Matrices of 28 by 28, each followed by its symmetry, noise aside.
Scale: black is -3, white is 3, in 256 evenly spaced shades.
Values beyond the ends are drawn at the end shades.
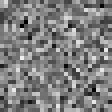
symmetric.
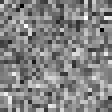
symmetric.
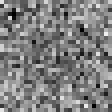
symmetric.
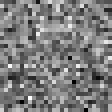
mirrored left to right.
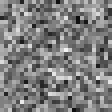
no symmetry.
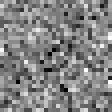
symmetric.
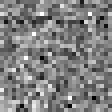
no symmetry.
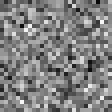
symmetric.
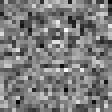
mirrored left to right.
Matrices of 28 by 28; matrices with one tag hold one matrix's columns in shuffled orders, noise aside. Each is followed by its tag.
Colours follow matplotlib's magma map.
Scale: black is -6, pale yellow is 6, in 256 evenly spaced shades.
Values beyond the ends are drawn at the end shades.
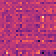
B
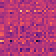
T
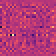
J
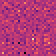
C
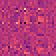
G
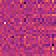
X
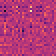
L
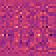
J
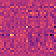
J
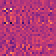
G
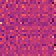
X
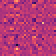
X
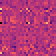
G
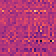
T
